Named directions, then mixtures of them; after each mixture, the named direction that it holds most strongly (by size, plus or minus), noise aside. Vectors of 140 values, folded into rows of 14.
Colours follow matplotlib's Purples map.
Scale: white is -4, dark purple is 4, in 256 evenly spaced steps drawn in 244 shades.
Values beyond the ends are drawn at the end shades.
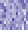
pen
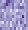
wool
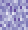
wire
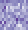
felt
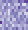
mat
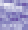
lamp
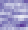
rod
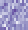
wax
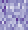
felt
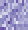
wax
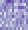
wool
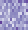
mat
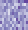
mat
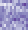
lamp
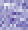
lamp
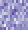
wax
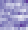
rod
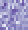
wax
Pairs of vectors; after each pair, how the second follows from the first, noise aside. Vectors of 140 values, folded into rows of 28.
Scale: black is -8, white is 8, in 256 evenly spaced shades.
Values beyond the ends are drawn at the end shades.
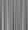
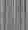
reversed, negated.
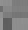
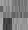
scaled up.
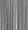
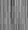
reversed, negated.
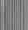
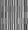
reversed, negated, scaled up.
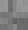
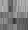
scaled up.
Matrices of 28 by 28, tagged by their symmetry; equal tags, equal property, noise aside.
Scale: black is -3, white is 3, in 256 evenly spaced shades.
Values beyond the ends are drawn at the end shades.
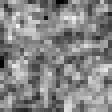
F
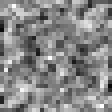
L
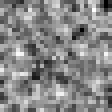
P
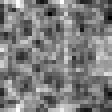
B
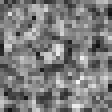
F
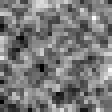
P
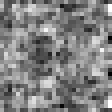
B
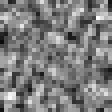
L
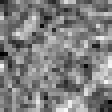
F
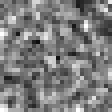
P
